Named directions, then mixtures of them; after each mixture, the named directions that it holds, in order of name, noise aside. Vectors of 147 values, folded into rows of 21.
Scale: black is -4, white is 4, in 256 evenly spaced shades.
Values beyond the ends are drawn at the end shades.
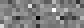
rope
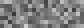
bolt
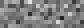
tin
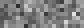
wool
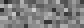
bolt, tin.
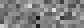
rope, wool.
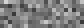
bolt, tin.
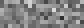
bolt, rope, tin.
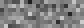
tin.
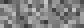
bolt.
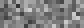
wool.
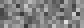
wool.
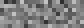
bolt, tin.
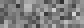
rope, wool.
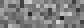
tin.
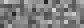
bolt, tin, wool.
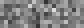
bolt, rope, wool.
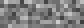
bolt, tin.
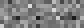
rope.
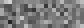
bolt.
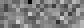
bolt, tin.
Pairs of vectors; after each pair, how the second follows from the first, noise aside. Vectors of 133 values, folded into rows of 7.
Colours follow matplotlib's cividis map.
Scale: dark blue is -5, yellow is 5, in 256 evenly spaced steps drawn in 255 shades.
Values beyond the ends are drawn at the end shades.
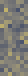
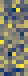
wrapped around, scaled up.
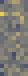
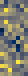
wrapped around, scaled up.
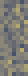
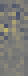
reversed, negated, partly zeroed.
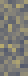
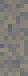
negated, shrunk.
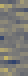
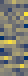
wrapped around, negated, scaled up.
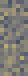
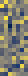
wrapped around, negated, scaled up.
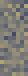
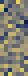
wrapped around, scaled up.
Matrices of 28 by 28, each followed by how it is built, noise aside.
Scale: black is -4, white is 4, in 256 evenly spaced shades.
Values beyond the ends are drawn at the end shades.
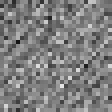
Hankel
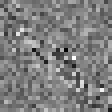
banded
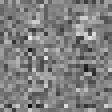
low rank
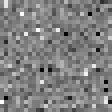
sparse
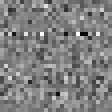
uneven rows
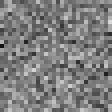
noise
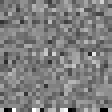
uneven rows
